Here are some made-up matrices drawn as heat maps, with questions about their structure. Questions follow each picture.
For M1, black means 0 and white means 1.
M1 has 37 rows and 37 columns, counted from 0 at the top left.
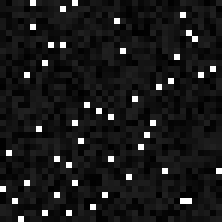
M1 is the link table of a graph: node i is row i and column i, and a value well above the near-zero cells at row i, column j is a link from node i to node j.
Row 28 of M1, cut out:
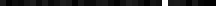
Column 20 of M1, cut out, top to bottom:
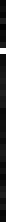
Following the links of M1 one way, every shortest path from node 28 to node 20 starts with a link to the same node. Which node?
node 27
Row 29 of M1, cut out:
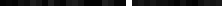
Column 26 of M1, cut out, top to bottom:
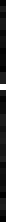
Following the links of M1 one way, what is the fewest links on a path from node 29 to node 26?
6
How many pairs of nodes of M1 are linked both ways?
2
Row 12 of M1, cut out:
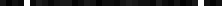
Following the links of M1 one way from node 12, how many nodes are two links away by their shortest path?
4
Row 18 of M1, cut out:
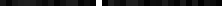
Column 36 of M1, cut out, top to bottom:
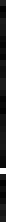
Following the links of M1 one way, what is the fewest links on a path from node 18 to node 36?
7
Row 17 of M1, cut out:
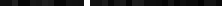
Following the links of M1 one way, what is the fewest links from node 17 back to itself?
8
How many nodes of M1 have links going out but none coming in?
1
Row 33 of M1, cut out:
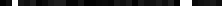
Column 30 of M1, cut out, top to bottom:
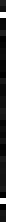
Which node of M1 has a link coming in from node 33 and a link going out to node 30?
node 2
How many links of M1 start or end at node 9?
3
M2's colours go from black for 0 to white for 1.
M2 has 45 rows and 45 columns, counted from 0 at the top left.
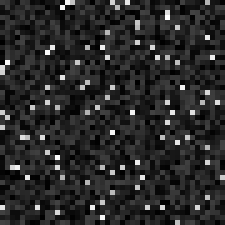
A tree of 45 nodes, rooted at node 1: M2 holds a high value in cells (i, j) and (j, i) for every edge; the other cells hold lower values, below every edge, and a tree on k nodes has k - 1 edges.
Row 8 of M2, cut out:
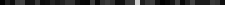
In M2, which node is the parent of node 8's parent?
5
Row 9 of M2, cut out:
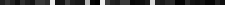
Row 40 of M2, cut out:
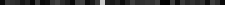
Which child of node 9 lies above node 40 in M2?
20
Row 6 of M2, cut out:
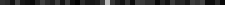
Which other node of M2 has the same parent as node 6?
19
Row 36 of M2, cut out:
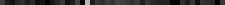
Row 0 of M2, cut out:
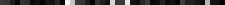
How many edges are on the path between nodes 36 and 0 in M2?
3
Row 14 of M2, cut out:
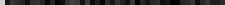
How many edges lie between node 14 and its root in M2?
8
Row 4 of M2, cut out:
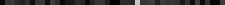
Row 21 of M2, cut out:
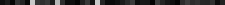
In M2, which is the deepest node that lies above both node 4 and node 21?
27
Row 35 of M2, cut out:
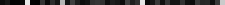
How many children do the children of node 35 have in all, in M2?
1
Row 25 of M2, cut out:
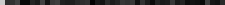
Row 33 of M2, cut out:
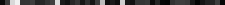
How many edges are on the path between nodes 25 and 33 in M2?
6
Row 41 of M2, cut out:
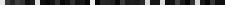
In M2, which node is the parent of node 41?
32
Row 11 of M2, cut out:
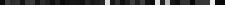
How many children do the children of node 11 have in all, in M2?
2
